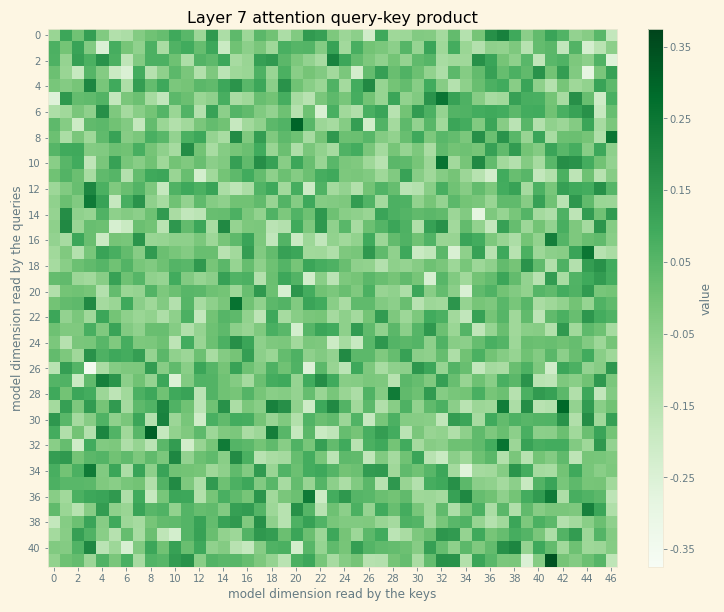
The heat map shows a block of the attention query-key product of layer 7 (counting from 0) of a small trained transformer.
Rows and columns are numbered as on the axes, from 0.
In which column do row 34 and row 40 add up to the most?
3
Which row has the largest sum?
36
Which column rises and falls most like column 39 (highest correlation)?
19
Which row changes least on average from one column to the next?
18
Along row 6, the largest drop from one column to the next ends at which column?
45
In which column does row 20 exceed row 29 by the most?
21
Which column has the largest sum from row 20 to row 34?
42
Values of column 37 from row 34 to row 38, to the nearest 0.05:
-0.05 -0.1 -0.05 0.05 -0.1
